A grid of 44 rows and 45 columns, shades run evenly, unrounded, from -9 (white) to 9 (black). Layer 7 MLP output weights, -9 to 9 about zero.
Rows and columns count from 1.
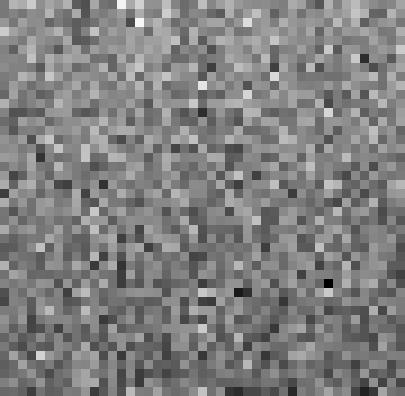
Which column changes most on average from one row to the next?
23
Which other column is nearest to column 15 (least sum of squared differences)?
18
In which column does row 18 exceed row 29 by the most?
11
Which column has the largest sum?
41
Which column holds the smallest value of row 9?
31
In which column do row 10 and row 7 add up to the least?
16
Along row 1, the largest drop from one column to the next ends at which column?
14
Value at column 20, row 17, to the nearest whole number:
4
